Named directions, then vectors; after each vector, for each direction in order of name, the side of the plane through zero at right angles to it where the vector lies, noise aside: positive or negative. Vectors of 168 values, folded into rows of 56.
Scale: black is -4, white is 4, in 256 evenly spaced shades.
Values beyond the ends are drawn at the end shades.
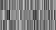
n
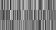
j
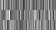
negative, negative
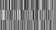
negative, positive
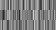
positive, negative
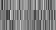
positive, positive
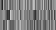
positive, positive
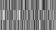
negative, positive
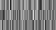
positive, negative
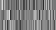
negative, negative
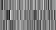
positive, positive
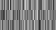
positive, negative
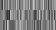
positive, positive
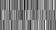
negative, positive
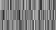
positive, negative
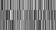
positive, positive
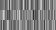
negative, positive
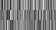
positive, positive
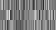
negative, negative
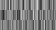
positive, negative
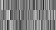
negative, negative
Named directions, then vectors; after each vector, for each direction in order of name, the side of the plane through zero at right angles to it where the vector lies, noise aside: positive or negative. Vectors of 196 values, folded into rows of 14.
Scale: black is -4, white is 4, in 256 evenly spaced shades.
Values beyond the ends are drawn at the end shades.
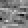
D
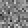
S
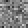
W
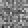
negative, positive, positive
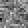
positive, positive, positive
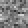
negative, negative, positive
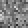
negative, negative, positive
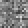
negative, positive, positive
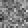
positive, positive, positive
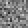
negative, positive, negative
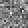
positive, positive, positive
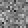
negative, negative, positive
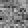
positive, positive, positive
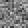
positive, positive, positive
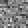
positive, negative, positive
